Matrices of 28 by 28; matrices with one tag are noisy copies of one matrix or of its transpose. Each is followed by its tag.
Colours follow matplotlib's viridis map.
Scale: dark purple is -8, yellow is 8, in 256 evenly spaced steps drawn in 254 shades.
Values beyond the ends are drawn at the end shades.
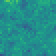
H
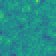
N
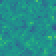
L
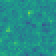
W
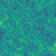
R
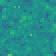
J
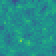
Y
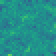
J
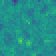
Y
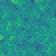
N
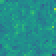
J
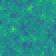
W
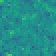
J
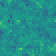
R
